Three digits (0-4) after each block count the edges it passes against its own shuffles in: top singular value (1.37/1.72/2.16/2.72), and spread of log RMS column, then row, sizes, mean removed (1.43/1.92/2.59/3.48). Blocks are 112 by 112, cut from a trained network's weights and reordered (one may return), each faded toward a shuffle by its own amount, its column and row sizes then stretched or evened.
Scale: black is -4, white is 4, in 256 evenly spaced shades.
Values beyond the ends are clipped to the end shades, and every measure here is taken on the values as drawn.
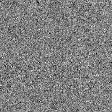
1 0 2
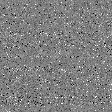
0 1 2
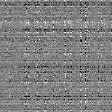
4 4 3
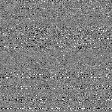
1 1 4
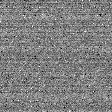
2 0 1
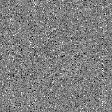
2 2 0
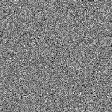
2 0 1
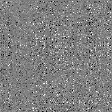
1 3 2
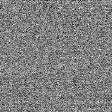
0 2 1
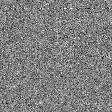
0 0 1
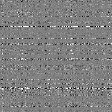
2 2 4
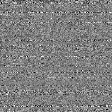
0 1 4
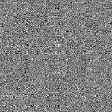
2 1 3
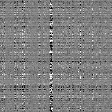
4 4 2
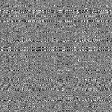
4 0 4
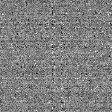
1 2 2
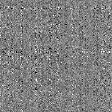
1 3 2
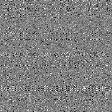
3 2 3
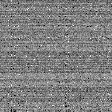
3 2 1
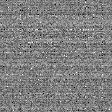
2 2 2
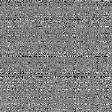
2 3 4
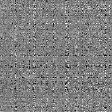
2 4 3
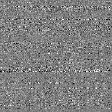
1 1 4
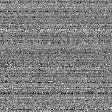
3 0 4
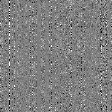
2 4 0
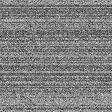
4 0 0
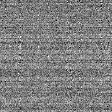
3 3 0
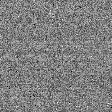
0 1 1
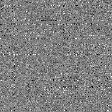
0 2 3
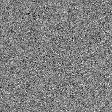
1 0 1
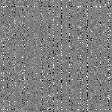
2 4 1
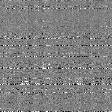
2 0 4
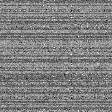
4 1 1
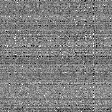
3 2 3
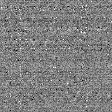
1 2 2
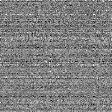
3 2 3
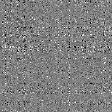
1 3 3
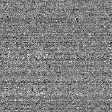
2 2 2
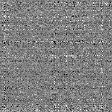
1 3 3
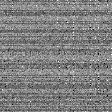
4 2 0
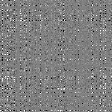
1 4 3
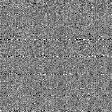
2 1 3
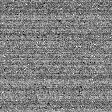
3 0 0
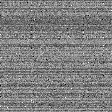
4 1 0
